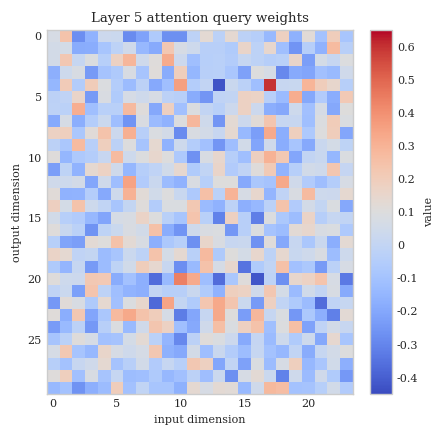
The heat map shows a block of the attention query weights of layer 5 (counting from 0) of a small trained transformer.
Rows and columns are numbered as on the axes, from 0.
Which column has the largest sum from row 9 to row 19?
6
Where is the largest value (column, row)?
17, 4
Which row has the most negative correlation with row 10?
20
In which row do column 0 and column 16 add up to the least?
22
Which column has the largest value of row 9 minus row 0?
2
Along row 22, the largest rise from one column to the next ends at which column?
9
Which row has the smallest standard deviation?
18
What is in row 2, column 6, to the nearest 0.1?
0.3
